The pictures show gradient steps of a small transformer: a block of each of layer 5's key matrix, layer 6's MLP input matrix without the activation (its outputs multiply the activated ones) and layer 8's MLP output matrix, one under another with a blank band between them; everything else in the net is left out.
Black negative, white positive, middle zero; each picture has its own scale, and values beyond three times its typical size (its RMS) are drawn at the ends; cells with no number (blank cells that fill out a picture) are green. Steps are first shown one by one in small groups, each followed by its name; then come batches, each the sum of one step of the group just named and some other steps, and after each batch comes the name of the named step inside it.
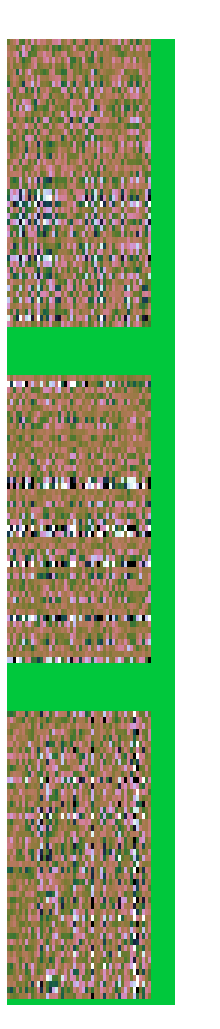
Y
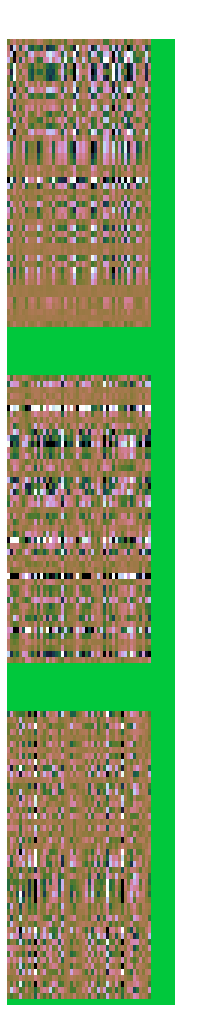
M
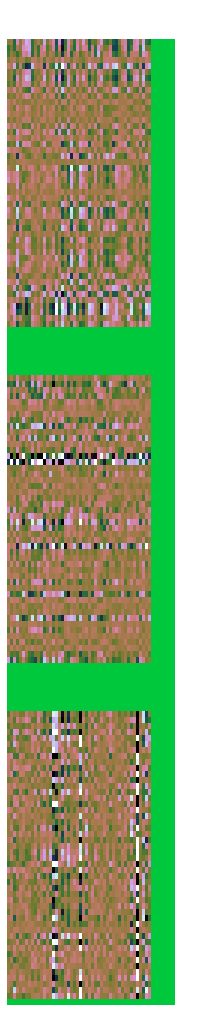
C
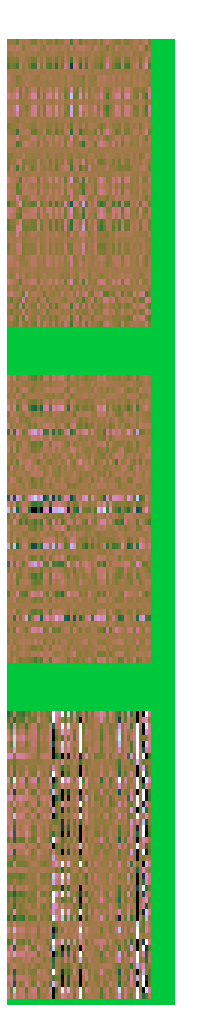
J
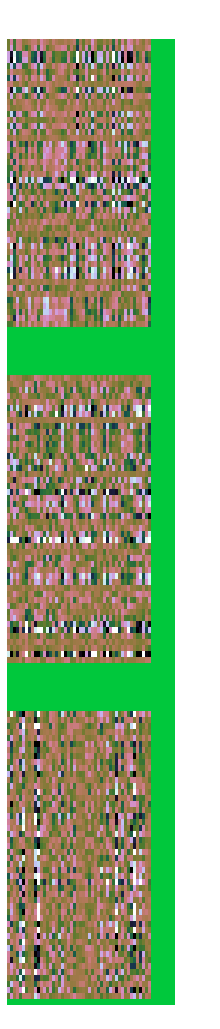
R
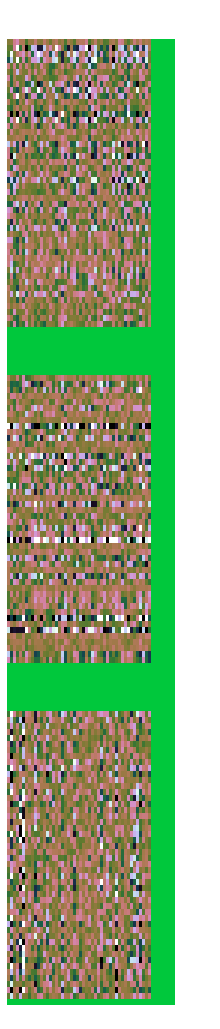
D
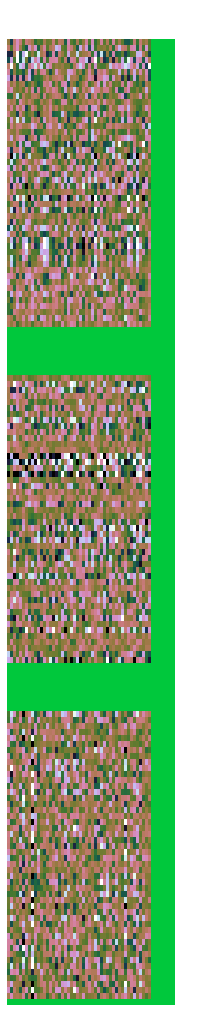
D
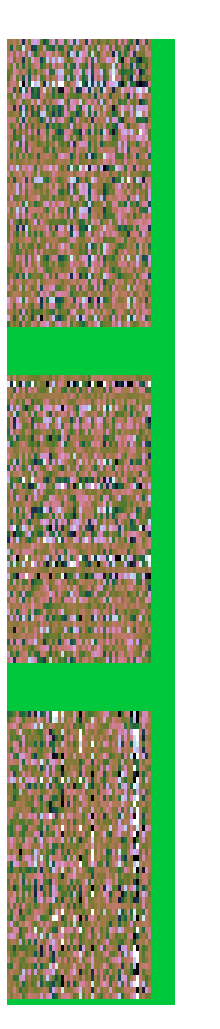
M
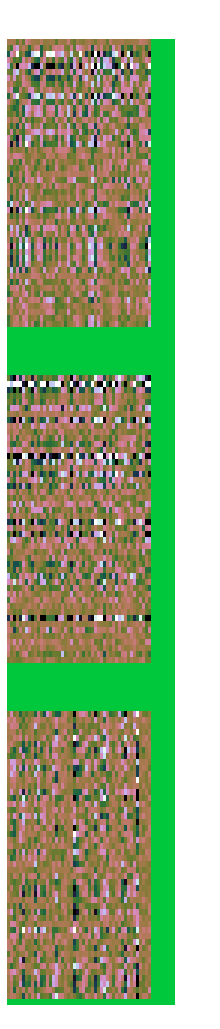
M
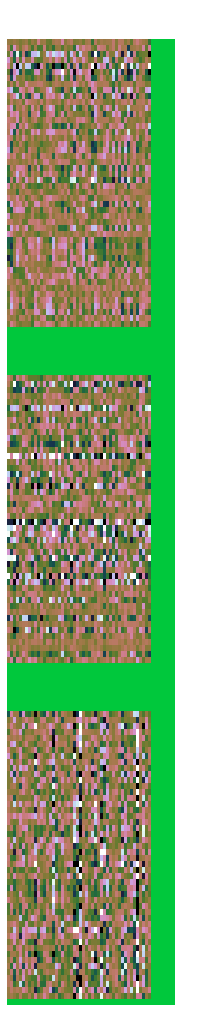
M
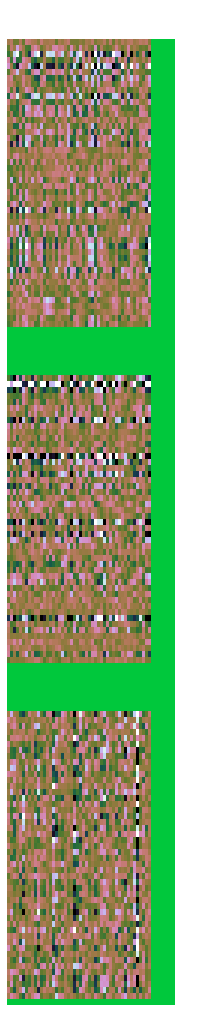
R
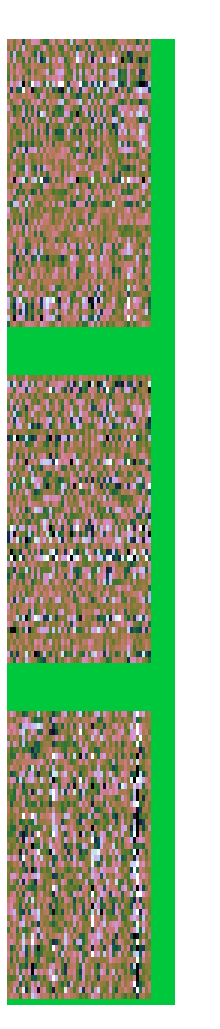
R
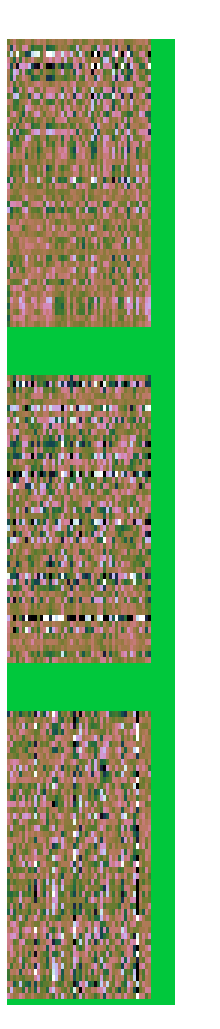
M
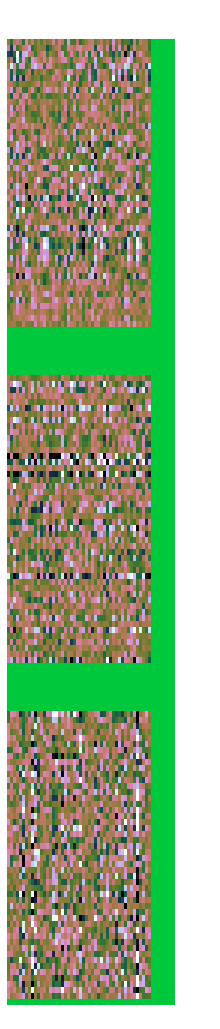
M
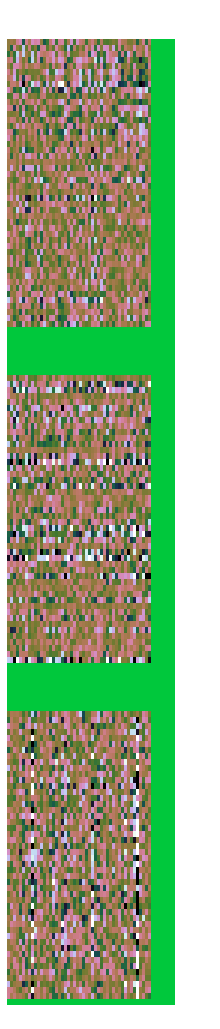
M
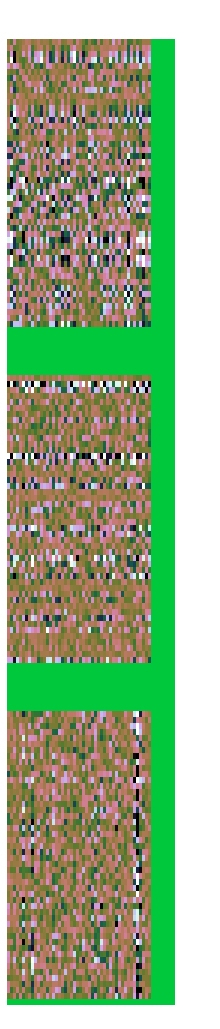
Y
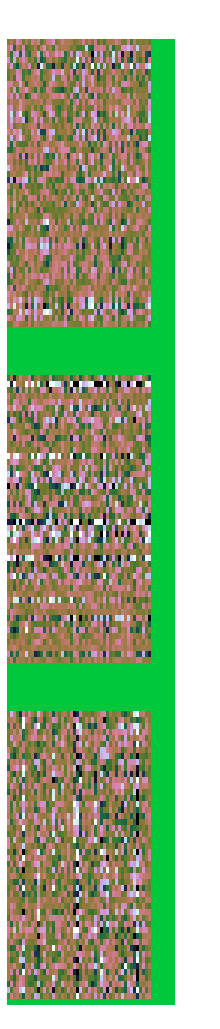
R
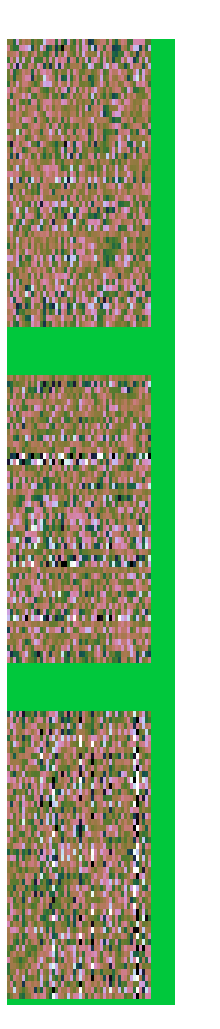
C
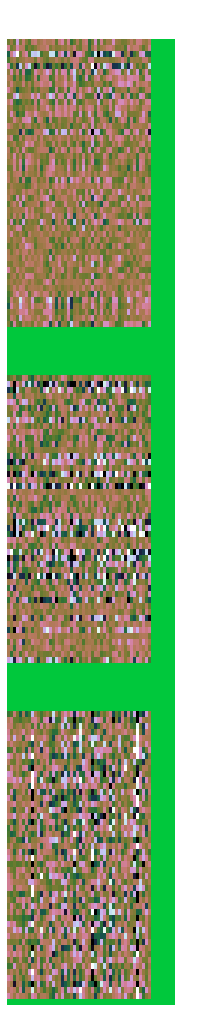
J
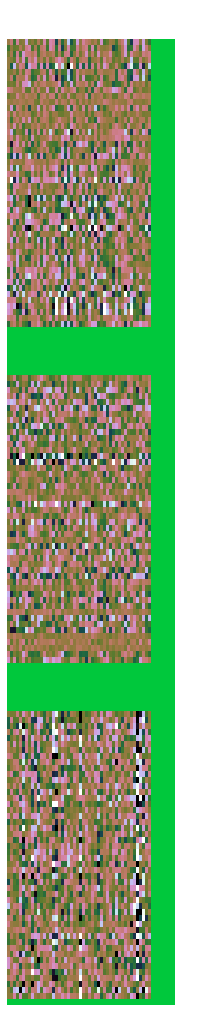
C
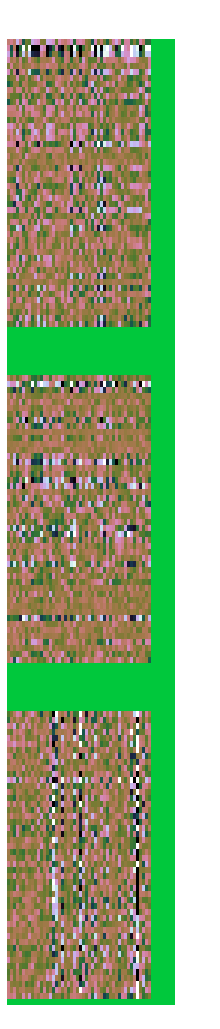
Y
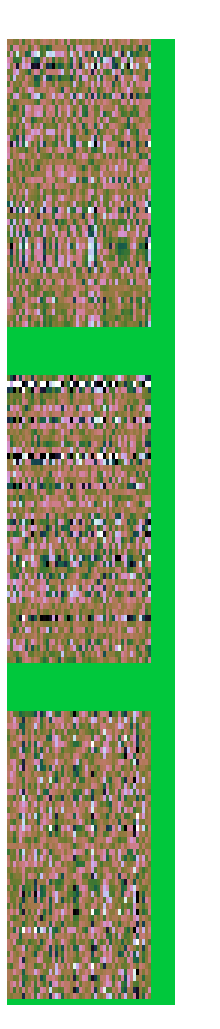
M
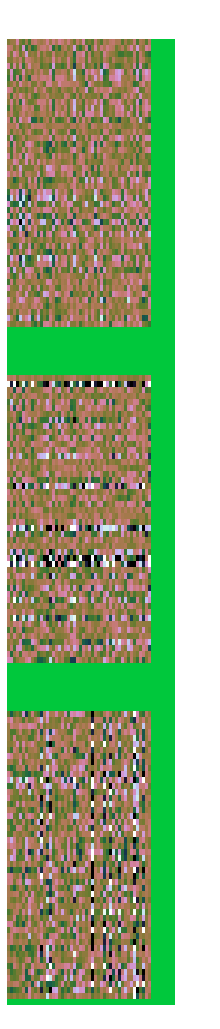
Y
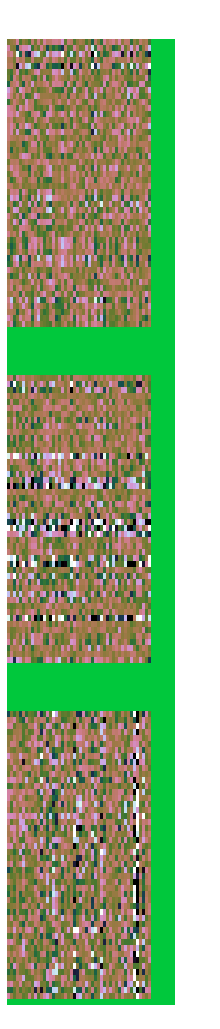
Y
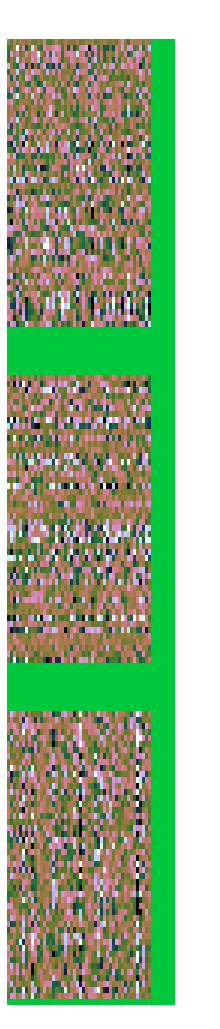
D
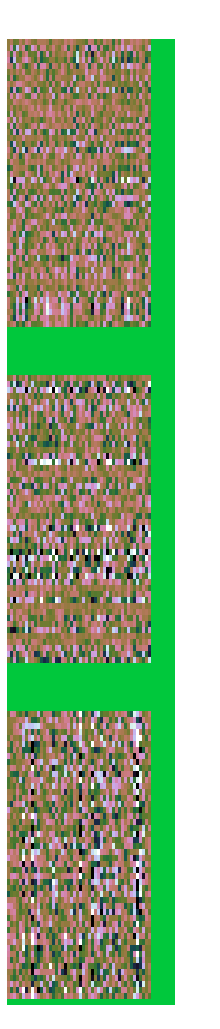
R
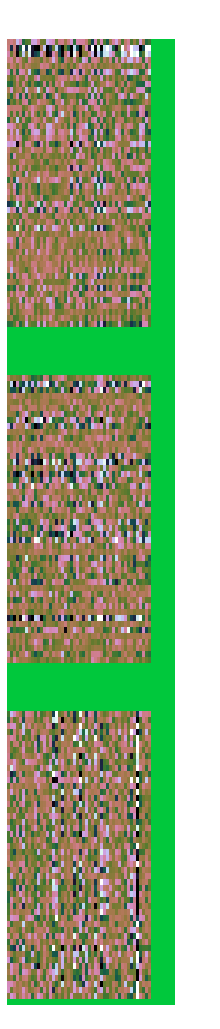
D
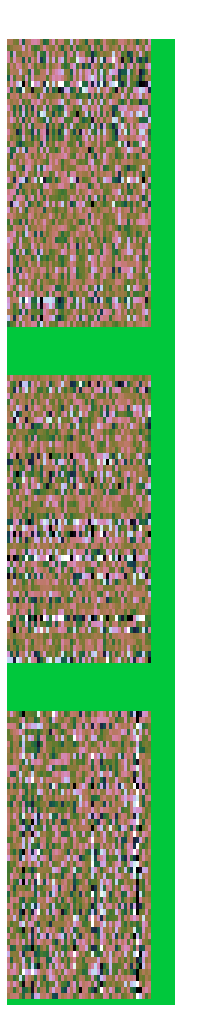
R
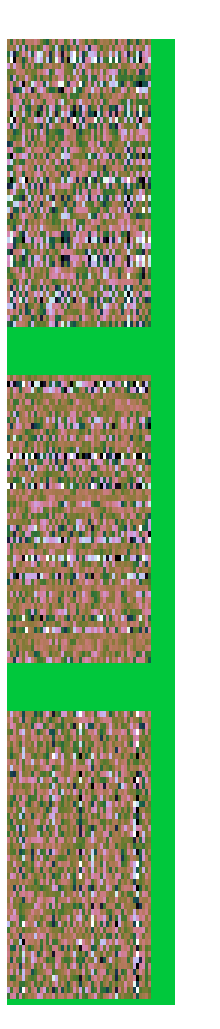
D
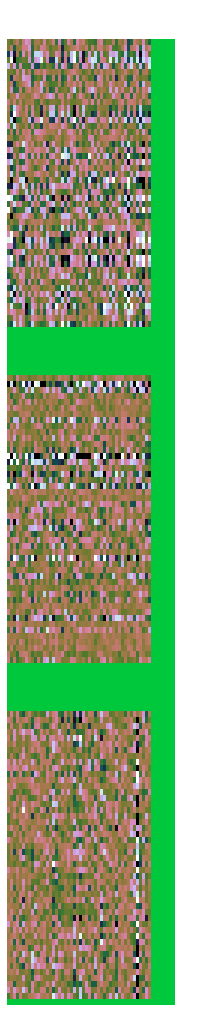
C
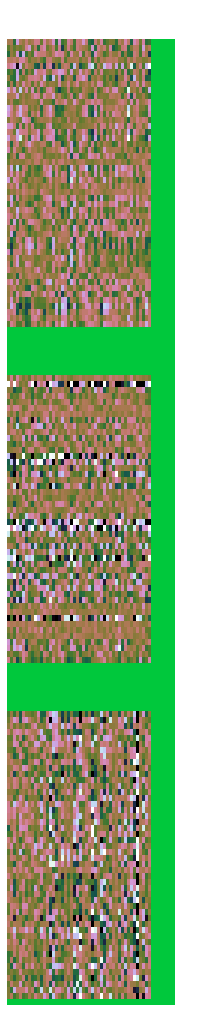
C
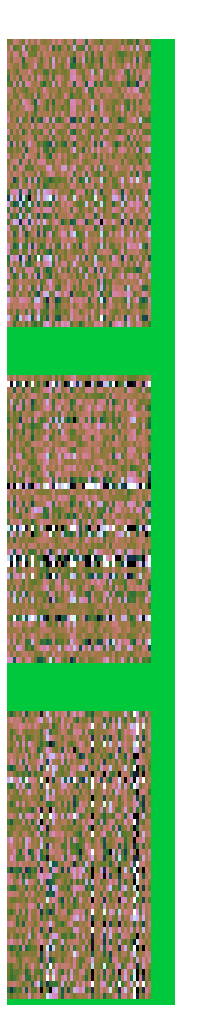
Y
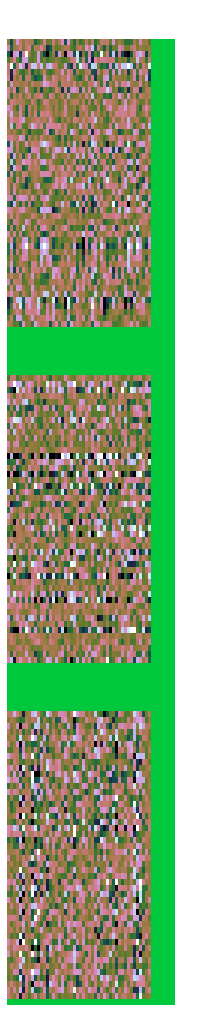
R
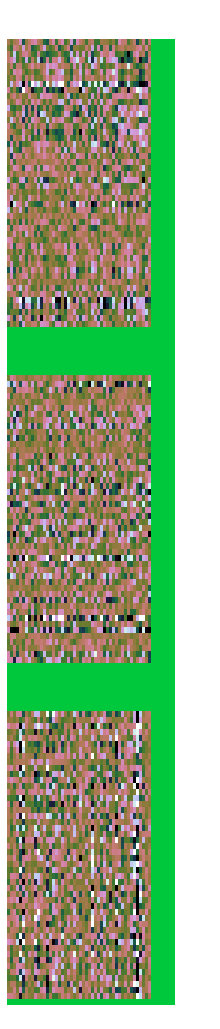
R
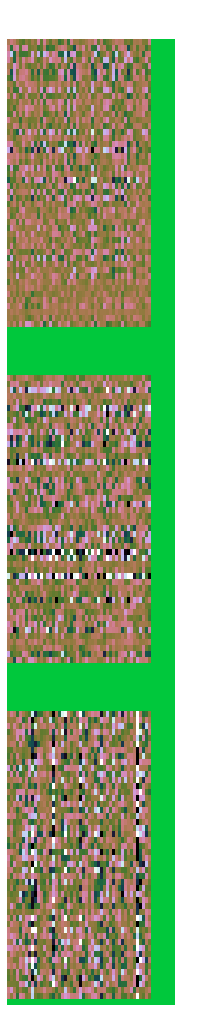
M
